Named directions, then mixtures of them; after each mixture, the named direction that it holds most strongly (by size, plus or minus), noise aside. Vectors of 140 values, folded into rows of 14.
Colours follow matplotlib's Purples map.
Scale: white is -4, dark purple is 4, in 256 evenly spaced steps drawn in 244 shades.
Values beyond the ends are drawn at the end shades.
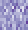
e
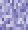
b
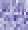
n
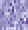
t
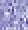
t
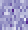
t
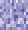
b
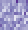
n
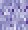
t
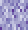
e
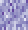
t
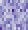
b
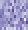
t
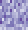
b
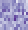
n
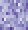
b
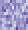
e
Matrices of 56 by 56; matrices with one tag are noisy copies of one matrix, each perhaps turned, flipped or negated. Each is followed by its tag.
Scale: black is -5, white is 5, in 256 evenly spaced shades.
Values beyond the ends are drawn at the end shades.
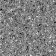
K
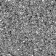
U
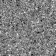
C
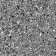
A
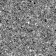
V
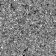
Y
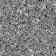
Y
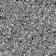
C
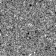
V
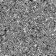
V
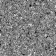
V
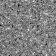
K
